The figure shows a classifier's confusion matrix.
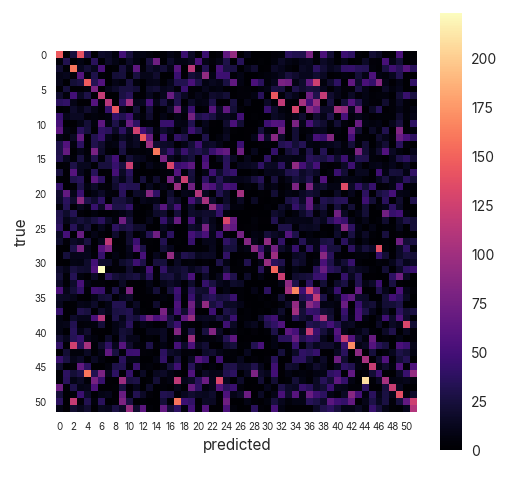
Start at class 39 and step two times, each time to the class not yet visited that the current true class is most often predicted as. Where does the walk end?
17
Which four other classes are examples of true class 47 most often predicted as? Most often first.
44, 23, 17, 9
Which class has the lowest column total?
27
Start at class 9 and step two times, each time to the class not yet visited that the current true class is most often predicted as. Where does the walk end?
41
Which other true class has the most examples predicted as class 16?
29
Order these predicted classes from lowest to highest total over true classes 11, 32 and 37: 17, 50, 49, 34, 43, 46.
46, 50, 17, 43, 34, 49
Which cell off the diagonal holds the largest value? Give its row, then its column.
31, 6
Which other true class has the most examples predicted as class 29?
12
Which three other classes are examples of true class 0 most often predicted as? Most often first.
3, 25, 36
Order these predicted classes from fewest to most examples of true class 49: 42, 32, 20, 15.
20, 15, 32, 42
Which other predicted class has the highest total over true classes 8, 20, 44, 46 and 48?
40
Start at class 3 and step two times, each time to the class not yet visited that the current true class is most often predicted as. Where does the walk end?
36
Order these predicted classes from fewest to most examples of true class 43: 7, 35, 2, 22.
2, 22, 35, 7
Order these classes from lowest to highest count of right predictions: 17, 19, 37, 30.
37, 17, 19, 30
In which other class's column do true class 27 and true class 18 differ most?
7
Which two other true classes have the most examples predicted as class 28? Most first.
46, 4
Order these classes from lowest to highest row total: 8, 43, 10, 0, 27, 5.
5, 43, 27, 10, 0, 8
